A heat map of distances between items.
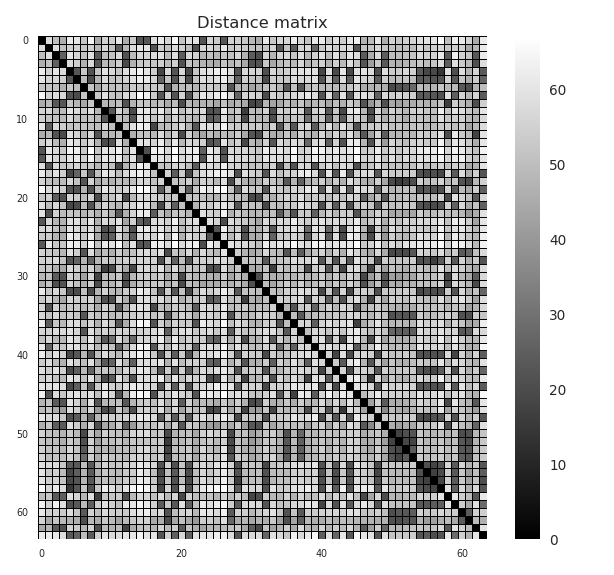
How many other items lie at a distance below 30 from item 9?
10
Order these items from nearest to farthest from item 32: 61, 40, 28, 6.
40, 28, 61, 6
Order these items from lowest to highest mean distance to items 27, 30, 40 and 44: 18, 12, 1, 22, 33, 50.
50, 18, 12, 22, 33, 1
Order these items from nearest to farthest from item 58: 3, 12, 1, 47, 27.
12, 3, 47, 27, 1
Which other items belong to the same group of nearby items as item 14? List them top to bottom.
0, 15, 23, 26
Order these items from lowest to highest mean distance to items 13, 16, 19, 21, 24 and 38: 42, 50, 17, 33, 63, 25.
33, 25, 42, 17, 63, 50
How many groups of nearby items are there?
6
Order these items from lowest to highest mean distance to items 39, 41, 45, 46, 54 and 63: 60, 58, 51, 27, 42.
42, 58, 51, 27, 60
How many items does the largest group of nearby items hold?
18
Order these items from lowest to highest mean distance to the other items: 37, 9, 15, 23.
9, 37, 23, 15
